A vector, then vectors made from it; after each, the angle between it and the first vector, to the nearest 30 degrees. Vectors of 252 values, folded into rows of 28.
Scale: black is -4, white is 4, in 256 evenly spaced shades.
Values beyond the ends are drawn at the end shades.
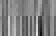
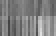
150 degrees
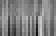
150 degrees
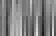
60 degrees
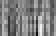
150 degrees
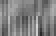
30 degrees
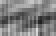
60 degrees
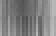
60 degrees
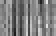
120 degrees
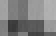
90 degrees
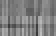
150 degrees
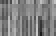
30 degrees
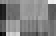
90 degrees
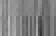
30 degrees
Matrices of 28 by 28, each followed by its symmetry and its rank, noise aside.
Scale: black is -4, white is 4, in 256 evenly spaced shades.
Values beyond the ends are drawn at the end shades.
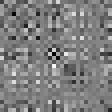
symmetric, rank three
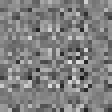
no symmetry, rank four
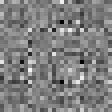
symmetric, rank three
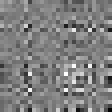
symmetric, rank two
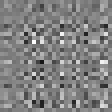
no symmetry, rank two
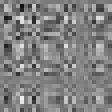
no symmetry, rank two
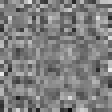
antisymmetric, rank four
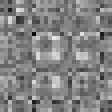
symmetric, rank three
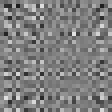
no symmetry, rank two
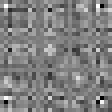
symmetric, rank three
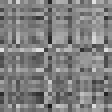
antisymmetric, rank two
